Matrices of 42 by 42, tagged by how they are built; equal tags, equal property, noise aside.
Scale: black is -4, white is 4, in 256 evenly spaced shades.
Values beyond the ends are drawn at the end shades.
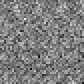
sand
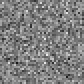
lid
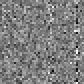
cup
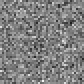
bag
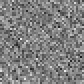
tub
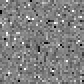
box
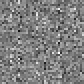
cup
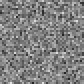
sand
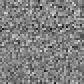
sand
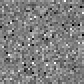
box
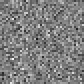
bag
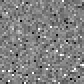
box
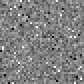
box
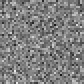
bag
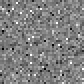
box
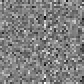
cup
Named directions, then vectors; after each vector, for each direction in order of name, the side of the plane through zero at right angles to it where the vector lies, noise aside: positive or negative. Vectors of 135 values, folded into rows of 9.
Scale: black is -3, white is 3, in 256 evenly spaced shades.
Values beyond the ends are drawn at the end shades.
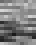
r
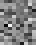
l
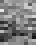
negative, positive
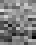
negative, positive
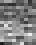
negative, negative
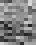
positive, positive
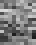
negative, positive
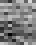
positive, positive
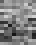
negative, positive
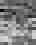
positive, negative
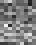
negative, negative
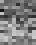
positive, negative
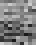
positive, positive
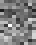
positive, negative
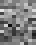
negative, positive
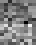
negative, negative
